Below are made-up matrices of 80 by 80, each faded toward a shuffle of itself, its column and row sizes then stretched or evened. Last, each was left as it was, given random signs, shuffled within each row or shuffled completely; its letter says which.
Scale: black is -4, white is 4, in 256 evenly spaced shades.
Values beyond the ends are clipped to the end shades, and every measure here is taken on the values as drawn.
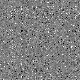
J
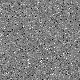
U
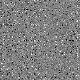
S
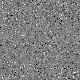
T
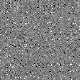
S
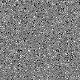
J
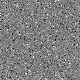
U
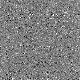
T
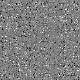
J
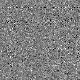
J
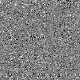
J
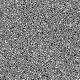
U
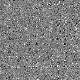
J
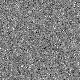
U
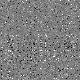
J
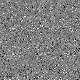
T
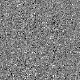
J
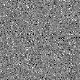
S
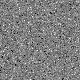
U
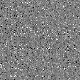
S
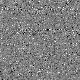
T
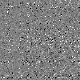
S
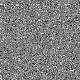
T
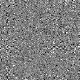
S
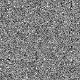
J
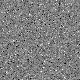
U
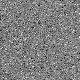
U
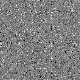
J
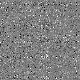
J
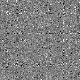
S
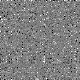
S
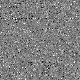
T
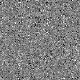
S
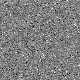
U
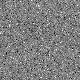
U
